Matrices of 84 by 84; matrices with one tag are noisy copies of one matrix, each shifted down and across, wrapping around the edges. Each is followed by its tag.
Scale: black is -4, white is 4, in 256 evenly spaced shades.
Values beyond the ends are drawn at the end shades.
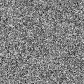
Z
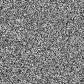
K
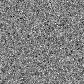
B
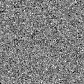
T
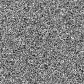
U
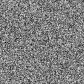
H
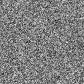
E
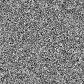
T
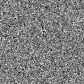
B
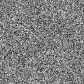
Z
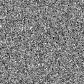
B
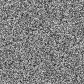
K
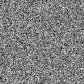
B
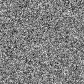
Z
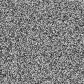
K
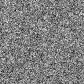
Z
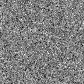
Z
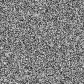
T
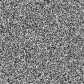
T
